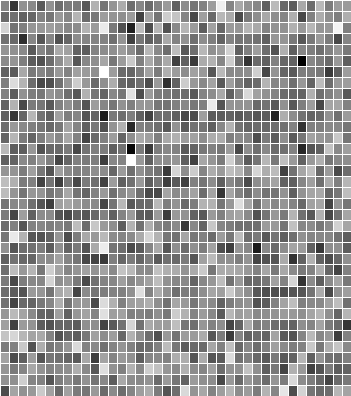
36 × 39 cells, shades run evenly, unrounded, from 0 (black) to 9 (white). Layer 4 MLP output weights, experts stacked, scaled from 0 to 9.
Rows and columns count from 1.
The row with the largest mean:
25
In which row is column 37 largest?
14
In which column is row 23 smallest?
29
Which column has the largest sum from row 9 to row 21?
24
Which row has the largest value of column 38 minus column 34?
6
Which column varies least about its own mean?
13
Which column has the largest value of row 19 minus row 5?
27
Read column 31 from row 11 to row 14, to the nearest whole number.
1 4 3 4
